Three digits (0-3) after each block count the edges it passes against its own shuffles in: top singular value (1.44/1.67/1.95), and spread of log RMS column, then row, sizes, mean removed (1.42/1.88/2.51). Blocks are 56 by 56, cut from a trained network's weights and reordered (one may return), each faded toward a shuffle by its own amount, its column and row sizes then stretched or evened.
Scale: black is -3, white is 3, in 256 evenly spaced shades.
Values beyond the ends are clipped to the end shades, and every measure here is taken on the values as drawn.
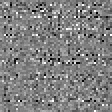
0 1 3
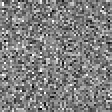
1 1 0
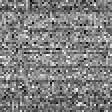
2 0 0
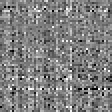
2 1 3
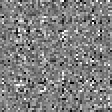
0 2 2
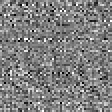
2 0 3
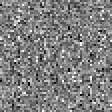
0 2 0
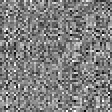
3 2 1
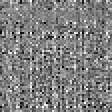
2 1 3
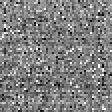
0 1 0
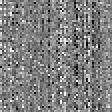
2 3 0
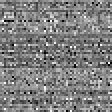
2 2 2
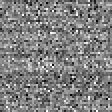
0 1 0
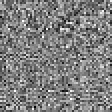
3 0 1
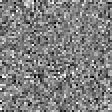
1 1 1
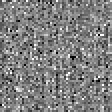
0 0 1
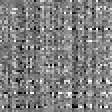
3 0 3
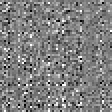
0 3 2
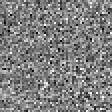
0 1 0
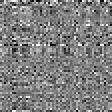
3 1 3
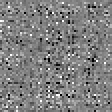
0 3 2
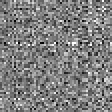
3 1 2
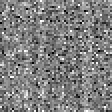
0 0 1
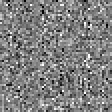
0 2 0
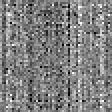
3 2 2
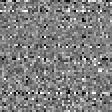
1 1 3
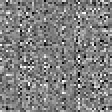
2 3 2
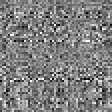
3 1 3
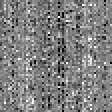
2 3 0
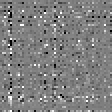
0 3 3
